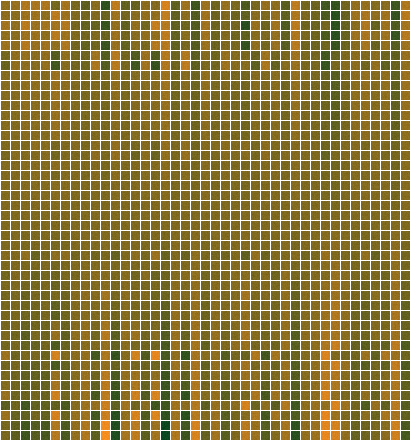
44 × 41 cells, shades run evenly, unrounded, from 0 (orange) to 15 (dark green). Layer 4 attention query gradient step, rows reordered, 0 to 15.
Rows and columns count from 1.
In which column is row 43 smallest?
11
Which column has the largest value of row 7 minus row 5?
16
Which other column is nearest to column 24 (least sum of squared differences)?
35
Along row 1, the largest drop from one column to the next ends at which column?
12
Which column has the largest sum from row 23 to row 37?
17
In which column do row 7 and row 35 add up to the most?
6
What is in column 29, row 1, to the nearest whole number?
10
